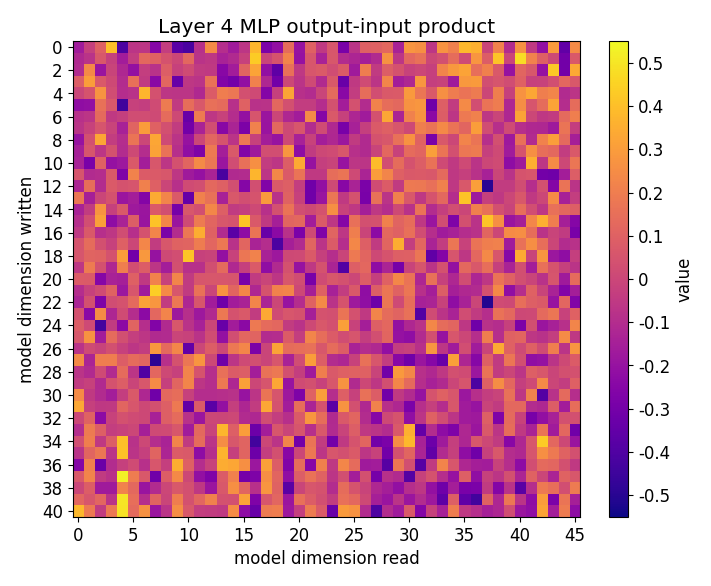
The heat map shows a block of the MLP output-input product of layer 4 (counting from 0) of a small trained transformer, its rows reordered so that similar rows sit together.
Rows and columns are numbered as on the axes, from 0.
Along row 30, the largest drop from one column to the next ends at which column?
42
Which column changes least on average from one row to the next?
25
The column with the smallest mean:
32
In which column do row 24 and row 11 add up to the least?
13
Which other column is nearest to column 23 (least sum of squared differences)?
12
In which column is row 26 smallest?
10
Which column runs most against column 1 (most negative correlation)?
27
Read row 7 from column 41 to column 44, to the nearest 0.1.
-0.1 -0.1 -0.2 0.2
